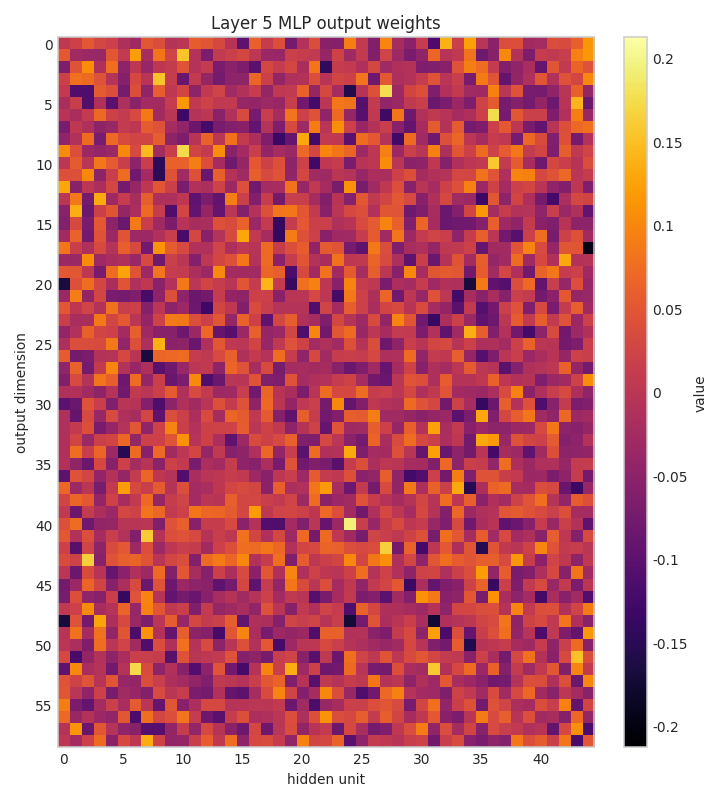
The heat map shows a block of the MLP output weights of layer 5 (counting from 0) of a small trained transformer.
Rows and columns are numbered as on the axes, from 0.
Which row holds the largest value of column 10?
9
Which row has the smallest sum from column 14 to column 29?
46
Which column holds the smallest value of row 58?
43
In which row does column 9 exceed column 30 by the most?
23
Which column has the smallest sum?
11
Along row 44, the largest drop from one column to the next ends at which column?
36
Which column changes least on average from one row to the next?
28
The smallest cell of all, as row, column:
17, 44
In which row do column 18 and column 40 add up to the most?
42
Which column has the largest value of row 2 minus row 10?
21
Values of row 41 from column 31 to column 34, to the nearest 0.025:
-0.075 0.075 0.05 -0.025
